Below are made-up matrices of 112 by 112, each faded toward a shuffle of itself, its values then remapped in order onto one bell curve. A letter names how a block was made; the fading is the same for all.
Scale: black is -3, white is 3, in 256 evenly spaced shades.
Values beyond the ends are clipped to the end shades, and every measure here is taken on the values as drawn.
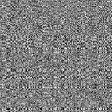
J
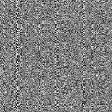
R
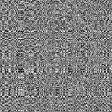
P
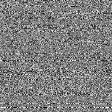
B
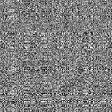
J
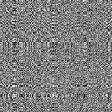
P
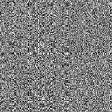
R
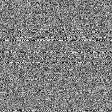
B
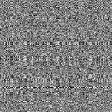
J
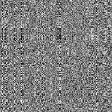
R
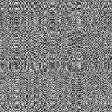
P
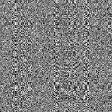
R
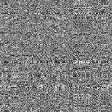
J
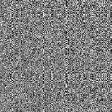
R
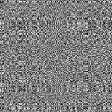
P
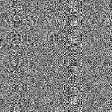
R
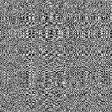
P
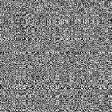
J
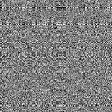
J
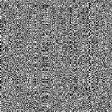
R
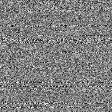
B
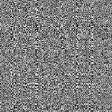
R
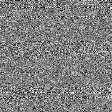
B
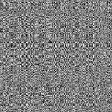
P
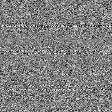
B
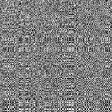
P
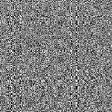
R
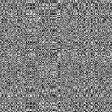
P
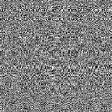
J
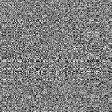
J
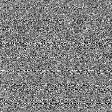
B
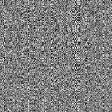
R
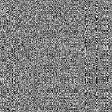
R
